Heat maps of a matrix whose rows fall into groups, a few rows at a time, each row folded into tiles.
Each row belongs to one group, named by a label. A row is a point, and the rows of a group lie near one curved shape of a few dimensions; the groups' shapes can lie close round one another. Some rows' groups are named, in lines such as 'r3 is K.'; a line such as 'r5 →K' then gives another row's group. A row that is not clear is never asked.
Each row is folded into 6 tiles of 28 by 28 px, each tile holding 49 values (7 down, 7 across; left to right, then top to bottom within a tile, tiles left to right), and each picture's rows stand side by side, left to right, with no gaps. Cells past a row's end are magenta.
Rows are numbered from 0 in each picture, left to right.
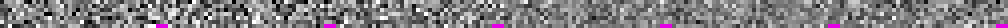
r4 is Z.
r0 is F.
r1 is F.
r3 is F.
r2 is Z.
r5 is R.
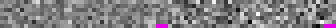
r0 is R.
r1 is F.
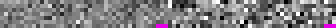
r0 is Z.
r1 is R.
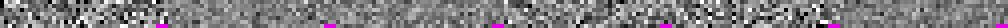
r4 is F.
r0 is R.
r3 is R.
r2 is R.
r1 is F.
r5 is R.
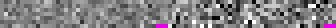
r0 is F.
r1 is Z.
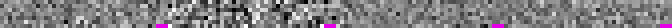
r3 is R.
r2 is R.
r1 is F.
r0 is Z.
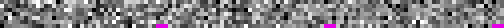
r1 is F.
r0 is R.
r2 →Z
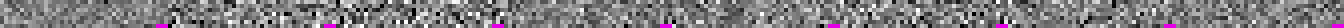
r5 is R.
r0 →R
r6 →R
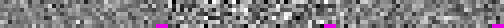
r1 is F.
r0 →Z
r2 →F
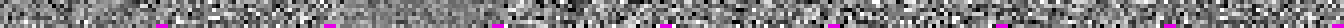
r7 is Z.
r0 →Z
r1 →Z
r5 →R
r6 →Z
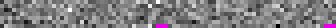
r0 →Z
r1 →Z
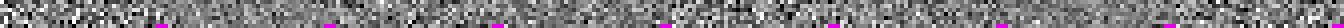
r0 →R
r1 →Z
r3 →F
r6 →F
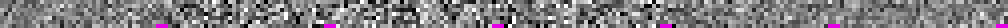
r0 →Z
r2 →F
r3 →Z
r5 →R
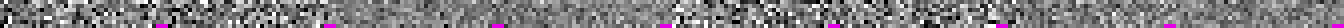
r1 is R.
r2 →Z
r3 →R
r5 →F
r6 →Z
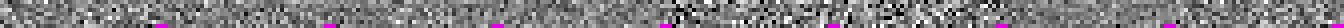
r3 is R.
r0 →F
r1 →R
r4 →R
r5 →Z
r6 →Z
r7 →F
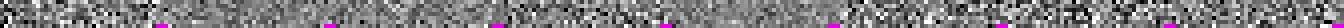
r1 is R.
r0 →Z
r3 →R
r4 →R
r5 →F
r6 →F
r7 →F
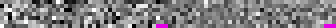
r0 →R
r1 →R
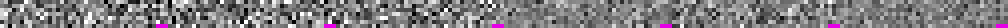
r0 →F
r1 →R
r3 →Z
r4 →F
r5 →F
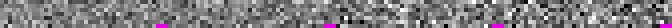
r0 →Z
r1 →R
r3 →F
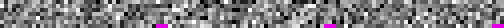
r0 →F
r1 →R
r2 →R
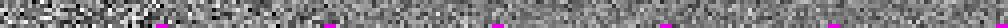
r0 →Z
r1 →Z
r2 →R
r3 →R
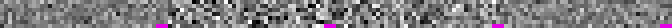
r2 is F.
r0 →Z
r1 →F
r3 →R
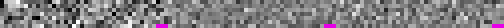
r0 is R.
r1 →R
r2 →F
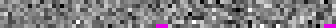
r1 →Z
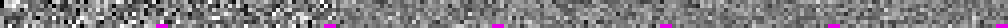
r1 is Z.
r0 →R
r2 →R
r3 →Z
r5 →Z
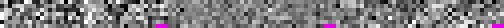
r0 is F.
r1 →F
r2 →R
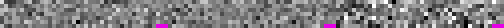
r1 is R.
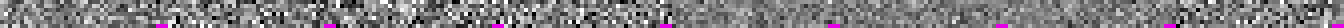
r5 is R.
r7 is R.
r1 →Z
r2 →R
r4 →F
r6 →Z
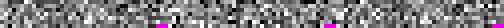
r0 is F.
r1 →Z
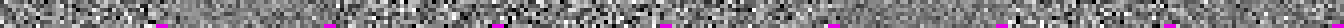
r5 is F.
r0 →F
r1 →Z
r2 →F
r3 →R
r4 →F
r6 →Z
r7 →F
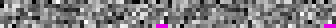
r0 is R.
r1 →R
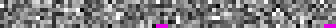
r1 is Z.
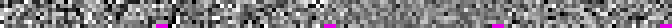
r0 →F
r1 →Z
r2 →F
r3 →Z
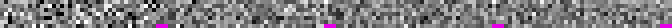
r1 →F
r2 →F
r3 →R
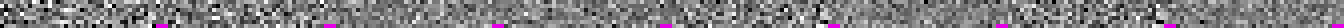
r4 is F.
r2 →R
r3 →Z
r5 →Z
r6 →F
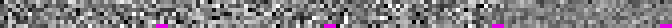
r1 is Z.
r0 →R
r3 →R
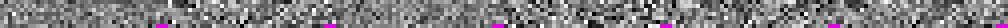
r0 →R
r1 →R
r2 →F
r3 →F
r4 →R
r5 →R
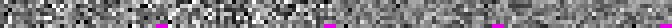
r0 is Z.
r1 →F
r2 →F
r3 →R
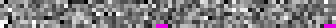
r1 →F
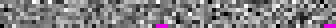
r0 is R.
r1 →Z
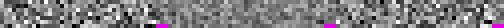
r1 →F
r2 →F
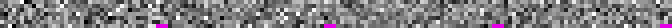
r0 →F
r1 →R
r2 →R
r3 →R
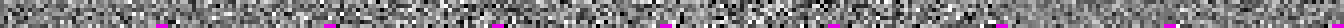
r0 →R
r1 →Z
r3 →Z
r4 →Z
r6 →Z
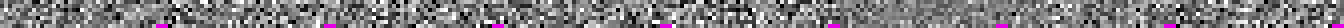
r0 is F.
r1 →R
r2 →F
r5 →R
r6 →Z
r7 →Z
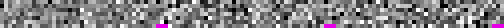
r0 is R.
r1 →F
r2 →Z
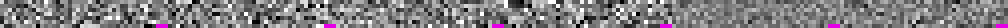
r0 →F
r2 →Z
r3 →R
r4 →R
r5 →R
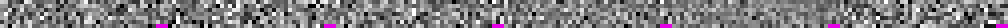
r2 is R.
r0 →F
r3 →R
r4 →R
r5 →F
